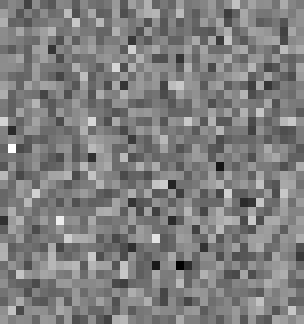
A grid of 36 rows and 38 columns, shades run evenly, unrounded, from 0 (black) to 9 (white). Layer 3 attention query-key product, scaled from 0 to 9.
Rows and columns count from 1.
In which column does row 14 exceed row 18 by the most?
12
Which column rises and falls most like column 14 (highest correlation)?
13
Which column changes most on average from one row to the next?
17
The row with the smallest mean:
28
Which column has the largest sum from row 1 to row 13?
15
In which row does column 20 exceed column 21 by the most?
27
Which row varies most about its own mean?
30
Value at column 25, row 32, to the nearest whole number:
5
